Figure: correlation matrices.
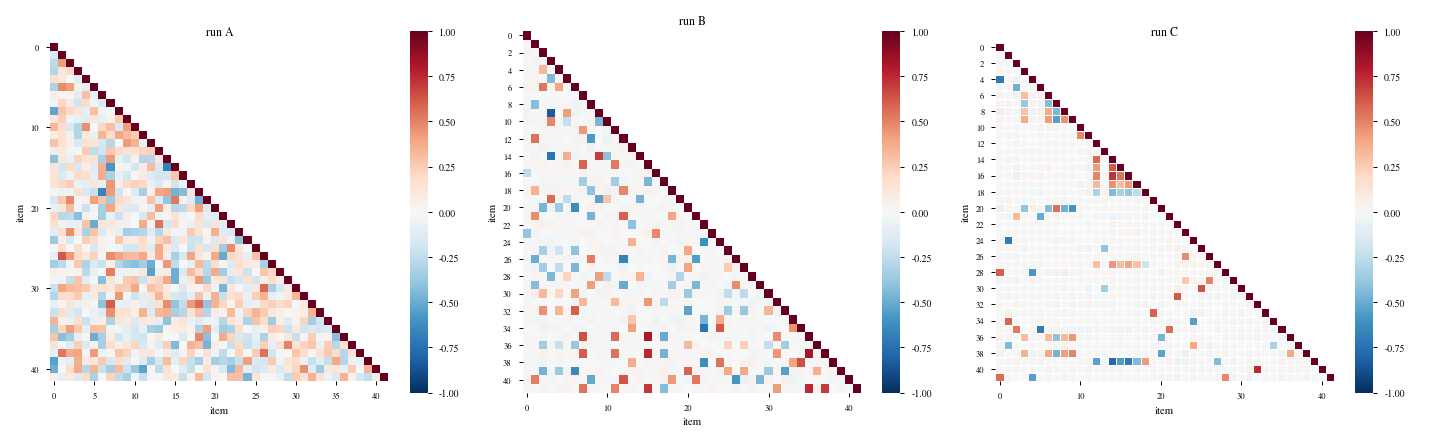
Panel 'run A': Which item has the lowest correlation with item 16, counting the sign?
18
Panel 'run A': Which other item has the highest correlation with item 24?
39
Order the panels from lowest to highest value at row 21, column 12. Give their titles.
run C, run A, run B
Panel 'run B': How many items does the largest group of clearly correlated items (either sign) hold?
10
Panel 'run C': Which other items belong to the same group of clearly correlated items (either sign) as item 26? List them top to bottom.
23, 29
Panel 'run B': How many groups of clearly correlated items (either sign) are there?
6
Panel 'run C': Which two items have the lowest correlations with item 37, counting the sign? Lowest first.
1, 34
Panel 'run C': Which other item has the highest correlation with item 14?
16
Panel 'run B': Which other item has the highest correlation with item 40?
12
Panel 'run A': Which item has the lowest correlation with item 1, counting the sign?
36
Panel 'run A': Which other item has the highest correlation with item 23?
2
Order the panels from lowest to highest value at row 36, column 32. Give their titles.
run B, run C, run A
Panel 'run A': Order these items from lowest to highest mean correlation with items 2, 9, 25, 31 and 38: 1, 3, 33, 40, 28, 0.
0, 28, 40, 33, 3, 1
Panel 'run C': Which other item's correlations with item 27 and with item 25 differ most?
30
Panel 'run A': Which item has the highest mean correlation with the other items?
26
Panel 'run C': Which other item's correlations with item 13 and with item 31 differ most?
22
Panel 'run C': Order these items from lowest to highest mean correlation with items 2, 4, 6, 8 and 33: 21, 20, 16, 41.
20, 41, 16, 21
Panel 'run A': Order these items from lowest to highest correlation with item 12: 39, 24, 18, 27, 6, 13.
27, 39, 6, 24, 18, 13
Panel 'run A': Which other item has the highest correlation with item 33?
7
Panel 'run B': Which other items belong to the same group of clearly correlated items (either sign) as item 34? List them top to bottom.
13, 22, 24, 33, 38
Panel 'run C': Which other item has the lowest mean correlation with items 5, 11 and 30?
35
